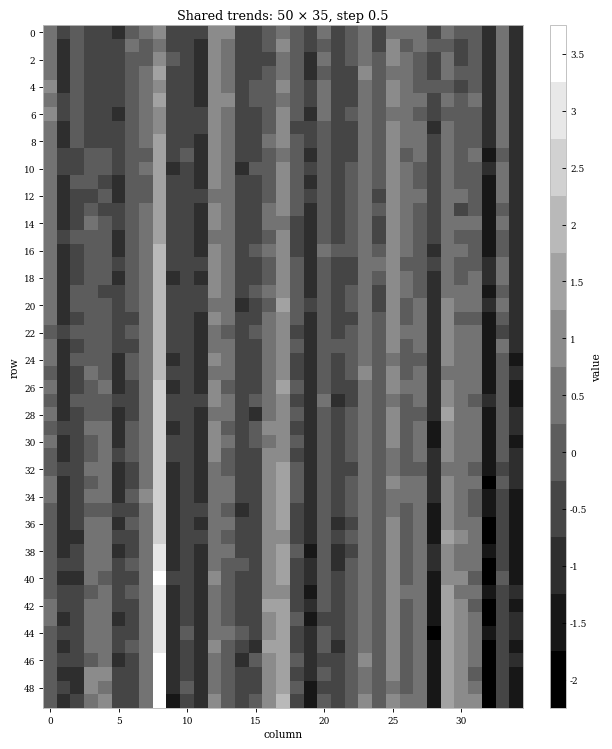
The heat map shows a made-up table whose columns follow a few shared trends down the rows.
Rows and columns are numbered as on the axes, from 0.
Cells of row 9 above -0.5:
22
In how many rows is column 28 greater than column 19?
12
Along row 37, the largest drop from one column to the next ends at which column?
9
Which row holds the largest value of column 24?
17
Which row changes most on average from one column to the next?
49
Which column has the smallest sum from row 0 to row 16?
32
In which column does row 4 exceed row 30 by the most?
28
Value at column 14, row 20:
-1
